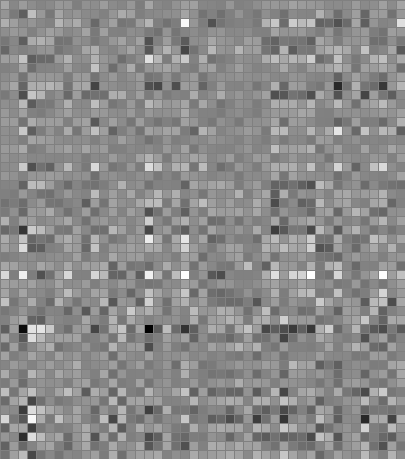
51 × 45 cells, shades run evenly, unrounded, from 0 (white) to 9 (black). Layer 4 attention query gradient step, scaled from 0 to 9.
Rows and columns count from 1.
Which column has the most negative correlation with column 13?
12
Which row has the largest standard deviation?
37
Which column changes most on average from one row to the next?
17
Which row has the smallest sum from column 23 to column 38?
15
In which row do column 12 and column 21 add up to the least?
31
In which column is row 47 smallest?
4
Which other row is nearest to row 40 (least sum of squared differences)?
42
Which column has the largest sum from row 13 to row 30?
10
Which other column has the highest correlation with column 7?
1
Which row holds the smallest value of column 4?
47
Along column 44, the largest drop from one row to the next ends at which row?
48
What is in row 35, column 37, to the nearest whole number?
4
